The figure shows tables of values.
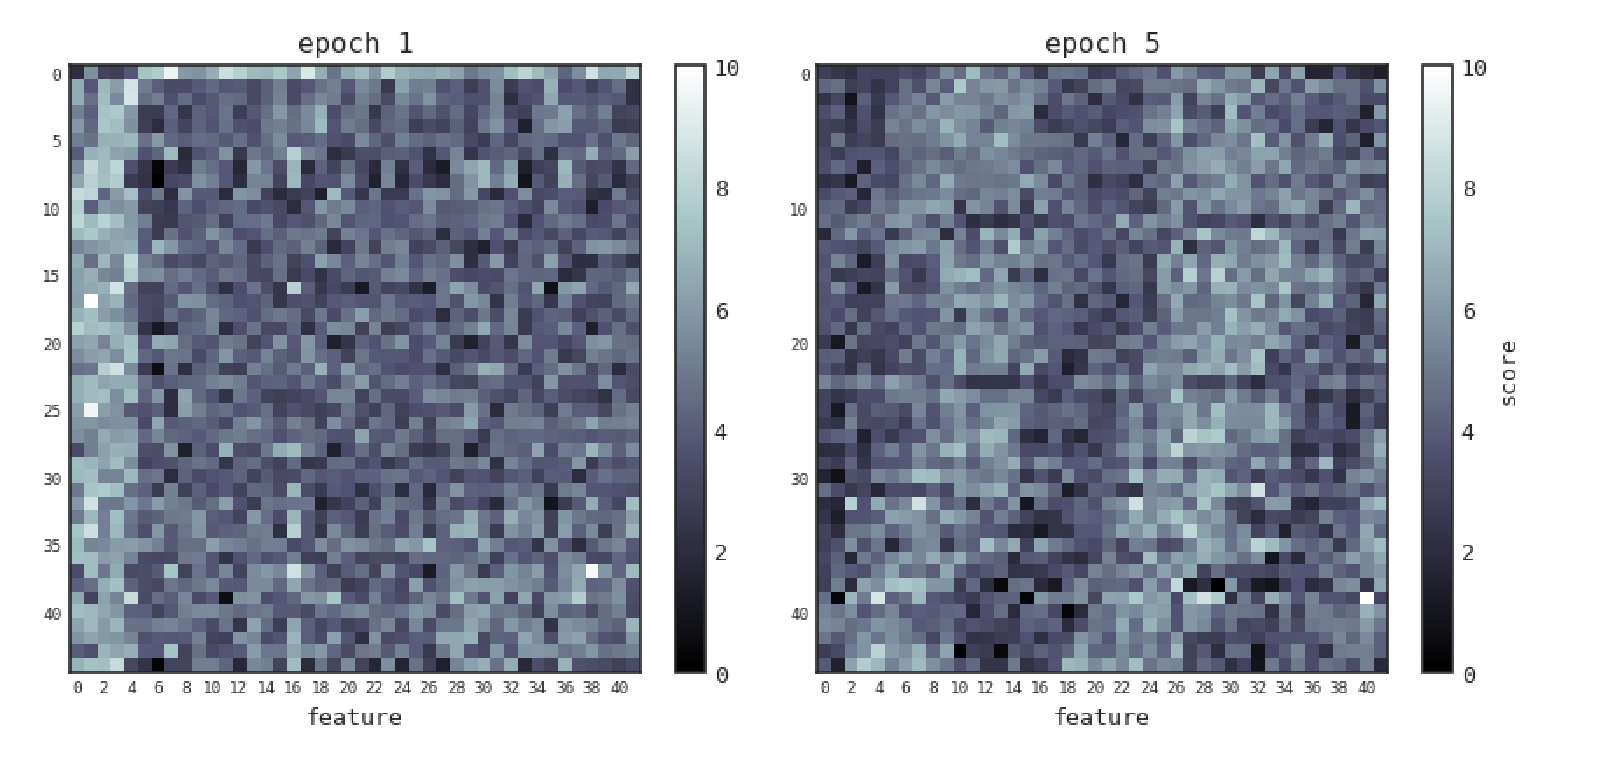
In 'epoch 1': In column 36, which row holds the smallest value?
15
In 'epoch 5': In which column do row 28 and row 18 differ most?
10
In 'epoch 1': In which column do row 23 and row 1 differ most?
1
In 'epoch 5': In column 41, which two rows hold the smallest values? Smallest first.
0, 44
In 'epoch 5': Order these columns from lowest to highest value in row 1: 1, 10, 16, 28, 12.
1, 16, 12, 28, 10
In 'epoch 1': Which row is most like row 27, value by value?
5
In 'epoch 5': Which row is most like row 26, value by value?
20
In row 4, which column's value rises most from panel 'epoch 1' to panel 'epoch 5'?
26
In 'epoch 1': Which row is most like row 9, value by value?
24
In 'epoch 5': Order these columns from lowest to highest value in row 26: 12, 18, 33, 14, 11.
18, 11, 12, 14, 33
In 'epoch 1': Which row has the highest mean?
0
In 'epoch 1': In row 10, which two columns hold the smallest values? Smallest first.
38, 16
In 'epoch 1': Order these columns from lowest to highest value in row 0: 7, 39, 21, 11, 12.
39, 21, 12, 11, 7
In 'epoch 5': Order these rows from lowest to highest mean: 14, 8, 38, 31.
38, 8, 31, 14
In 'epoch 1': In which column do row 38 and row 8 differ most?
33
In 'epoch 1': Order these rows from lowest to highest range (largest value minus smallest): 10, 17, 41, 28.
41, 28, 10, 17
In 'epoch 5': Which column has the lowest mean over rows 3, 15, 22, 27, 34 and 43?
16
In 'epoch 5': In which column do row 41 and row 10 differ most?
24
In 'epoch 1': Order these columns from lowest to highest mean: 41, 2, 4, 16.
41, 16, 4, 2
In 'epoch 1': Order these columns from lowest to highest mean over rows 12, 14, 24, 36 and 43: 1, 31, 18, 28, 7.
7, 31, 18, 28, 1
